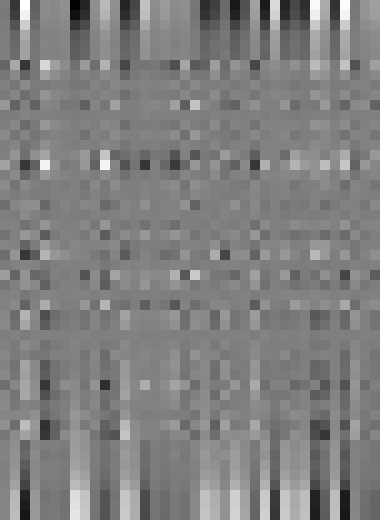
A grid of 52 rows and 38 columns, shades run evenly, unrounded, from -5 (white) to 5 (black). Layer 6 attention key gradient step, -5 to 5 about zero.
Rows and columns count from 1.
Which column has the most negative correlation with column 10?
30
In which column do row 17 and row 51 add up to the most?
3
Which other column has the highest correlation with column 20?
1
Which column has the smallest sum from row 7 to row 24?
5
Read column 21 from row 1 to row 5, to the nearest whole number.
3 3 2 1 1
